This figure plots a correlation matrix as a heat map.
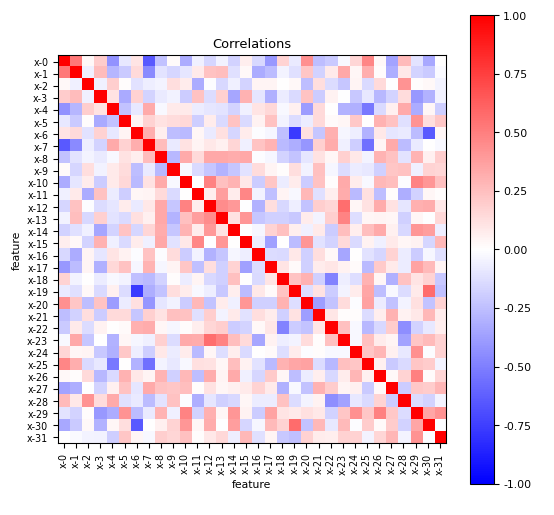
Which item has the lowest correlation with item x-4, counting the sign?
x-25
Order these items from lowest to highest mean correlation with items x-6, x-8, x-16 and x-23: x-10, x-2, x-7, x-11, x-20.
x-2, x-20, x-10, x-11, x-7
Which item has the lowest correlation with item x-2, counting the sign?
x-11
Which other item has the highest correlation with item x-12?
x-23
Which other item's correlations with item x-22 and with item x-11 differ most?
x-15
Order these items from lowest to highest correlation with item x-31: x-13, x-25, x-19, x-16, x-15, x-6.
x-19, x-16, x-25, x-6, x-13, x-15
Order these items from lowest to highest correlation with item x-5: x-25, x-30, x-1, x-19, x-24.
x-1, x-19, x-25, x-30, x-24
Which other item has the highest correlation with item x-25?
x-0
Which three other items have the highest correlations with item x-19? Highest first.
x-30, x-25, x-18
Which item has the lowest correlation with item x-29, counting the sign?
x-3
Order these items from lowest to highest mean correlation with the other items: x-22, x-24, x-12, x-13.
x-22, x-24, x-13, x-12
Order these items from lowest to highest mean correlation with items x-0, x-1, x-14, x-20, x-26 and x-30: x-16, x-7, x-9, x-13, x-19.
x-7, x-16, x-9, x-19, x-13
